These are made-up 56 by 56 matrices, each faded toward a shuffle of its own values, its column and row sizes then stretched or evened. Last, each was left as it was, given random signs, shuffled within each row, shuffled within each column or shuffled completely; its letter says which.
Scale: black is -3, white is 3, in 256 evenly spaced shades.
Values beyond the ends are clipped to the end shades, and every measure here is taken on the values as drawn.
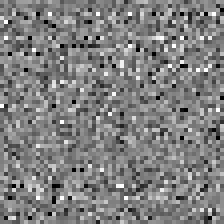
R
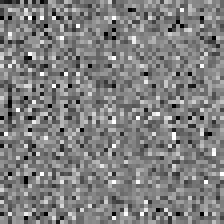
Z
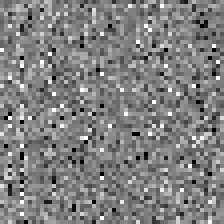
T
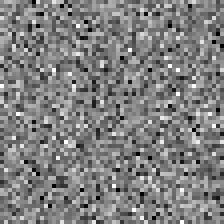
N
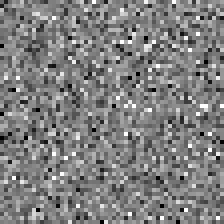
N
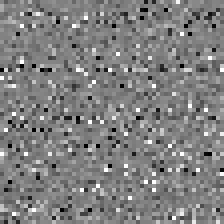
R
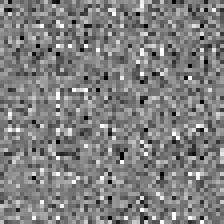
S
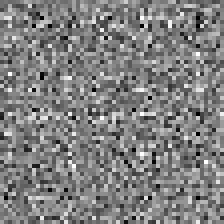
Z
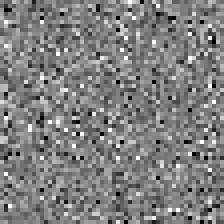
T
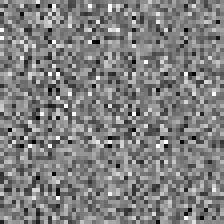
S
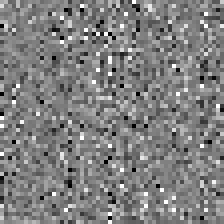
T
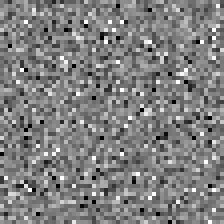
N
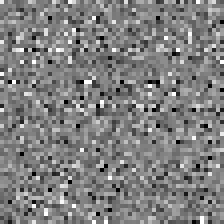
R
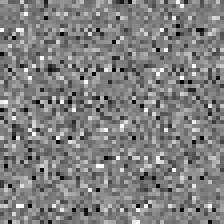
R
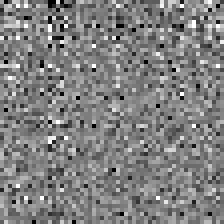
Z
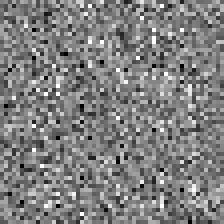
T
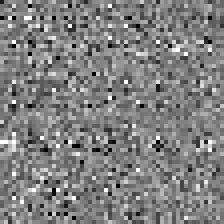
Z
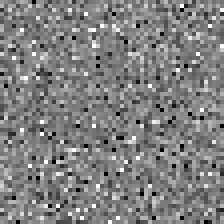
N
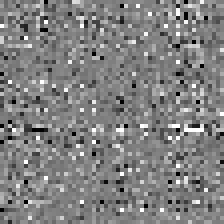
Z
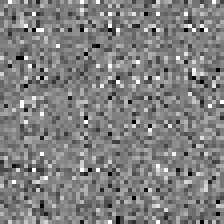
Z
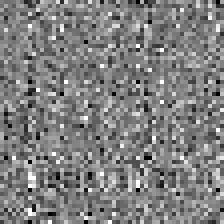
S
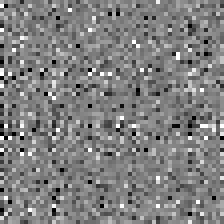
S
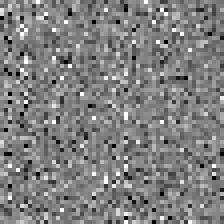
T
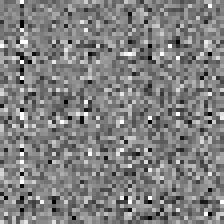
Z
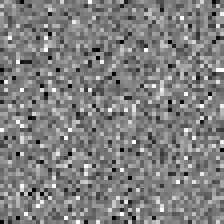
N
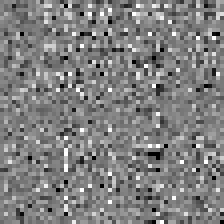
S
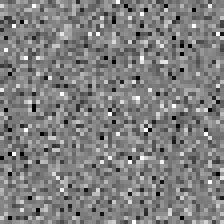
N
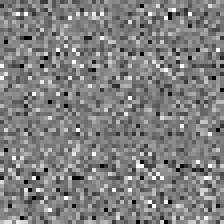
R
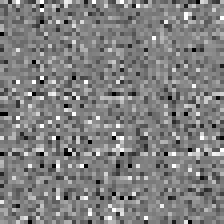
S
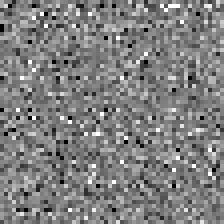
R
